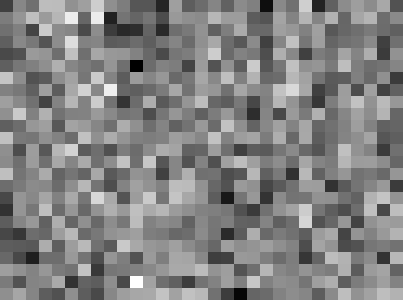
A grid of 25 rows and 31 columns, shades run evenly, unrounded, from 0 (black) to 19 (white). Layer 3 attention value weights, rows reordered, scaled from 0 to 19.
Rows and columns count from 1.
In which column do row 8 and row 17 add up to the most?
9
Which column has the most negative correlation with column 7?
31
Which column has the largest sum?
6
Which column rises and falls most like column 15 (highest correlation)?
14
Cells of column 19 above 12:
3
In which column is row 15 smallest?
23
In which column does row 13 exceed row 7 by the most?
27
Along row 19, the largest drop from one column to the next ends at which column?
25
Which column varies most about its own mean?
11
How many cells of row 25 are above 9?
21
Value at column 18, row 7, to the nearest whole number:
14
